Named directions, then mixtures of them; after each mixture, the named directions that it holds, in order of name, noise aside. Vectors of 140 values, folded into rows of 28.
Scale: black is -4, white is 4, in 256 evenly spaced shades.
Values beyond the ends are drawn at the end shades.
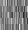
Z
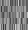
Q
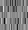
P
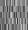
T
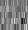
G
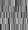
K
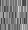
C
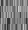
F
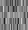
P.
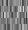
C, F, Z.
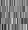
F, G, T.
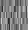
F, K, T.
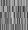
C, Q, T.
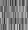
P, Q, Z.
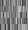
C, F, K.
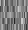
F, G, P.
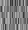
P, Q, Z.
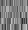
F, G.
